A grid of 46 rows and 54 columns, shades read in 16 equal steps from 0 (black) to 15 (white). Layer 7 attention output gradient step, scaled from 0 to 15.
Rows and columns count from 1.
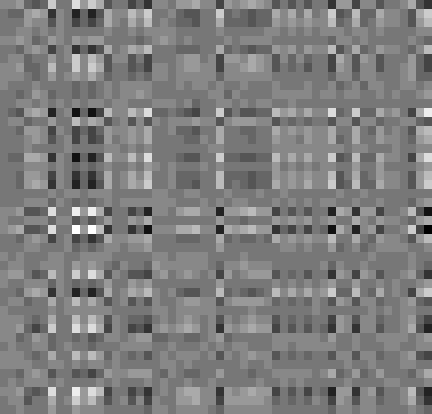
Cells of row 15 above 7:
25
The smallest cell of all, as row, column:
26, 54
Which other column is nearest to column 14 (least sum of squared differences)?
17
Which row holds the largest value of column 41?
33
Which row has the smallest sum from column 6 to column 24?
13
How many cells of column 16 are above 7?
21
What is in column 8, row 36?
7
